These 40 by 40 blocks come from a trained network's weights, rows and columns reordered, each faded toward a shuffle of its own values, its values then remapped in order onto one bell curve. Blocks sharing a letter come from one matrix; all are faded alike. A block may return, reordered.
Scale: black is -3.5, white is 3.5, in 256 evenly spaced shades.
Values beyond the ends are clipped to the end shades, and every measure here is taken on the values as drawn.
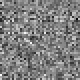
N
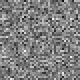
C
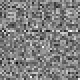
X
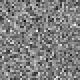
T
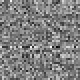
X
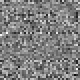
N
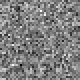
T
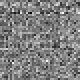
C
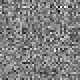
X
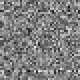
X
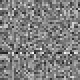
C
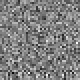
C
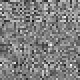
N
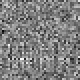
X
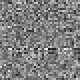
X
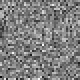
C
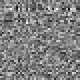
X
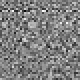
X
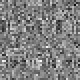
X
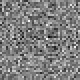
C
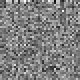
X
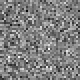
T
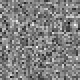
T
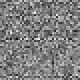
X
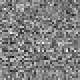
N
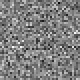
T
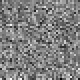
X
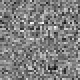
N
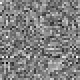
X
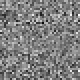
N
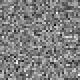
T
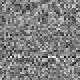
X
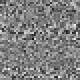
N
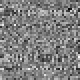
N
